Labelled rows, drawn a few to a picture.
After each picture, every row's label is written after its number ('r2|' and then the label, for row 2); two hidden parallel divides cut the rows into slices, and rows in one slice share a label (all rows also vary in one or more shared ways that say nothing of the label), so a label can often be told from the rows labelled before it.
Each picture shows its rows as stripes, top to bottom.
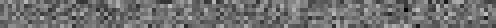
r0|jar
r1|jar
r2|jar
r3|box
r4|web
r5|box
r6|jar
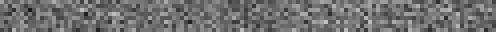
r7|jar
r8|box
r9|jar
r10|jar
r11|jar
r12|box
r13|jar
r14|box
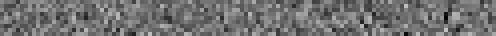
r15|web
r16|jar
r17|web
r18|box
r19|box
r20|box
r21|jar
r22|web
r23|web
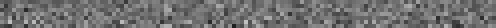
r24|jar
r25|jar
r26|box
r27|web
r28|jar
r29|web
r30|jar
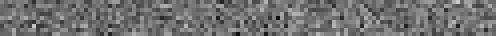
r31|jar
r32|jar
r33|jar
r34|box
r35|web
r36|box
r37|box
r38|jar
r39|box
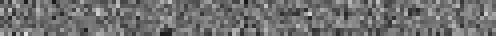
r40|box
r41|jar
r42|web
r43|web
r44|jar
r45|box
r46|box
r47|web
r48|web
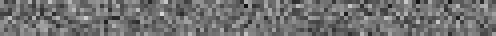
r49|jar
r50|box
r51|box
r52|jar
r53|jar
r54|web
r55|web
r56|web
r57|web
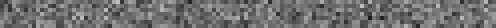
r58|box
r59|jar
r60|box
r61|web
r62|jar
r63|web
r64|jar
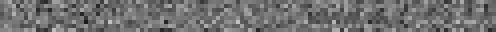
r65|box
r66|jar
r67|box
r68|jar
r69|jar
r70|web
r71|jar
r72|box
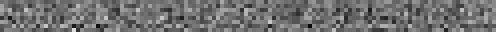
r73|jar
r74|web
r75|web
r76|web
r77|box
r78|web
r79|jar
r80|box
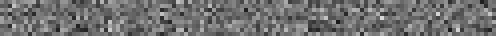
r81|web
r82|box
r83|jar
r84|jar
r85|web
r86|web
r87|box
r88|web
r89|jar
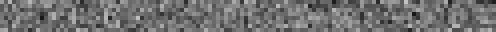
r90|web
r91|jar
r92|box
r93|box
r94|box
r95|box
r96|box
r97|web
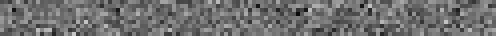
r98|box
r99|box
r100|web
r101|web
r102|jar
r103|web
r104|box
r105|web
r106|jar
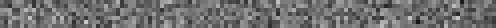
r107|box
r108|box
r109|jar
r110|web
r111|box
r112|jar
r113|jar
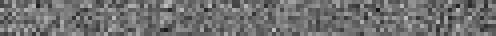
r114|box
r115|box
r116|web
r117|box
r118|web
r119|jar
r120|jar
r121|web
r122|box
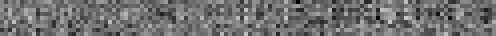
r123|web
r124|jar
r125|web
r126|jar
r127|web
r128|jar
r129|web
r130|box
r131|web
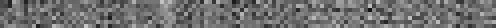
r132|box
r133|box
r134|web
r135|box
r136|box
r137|jar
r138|box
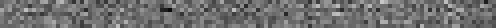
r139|web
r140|box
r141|web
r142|box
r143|jar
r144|jar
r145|jar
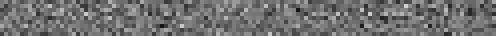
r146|jar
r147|jar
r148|jar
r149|box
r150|jar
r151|jar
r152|jar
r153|jar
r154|box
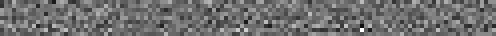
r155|jar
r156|box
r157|web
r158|jar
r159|web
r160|web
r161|box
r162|web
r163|box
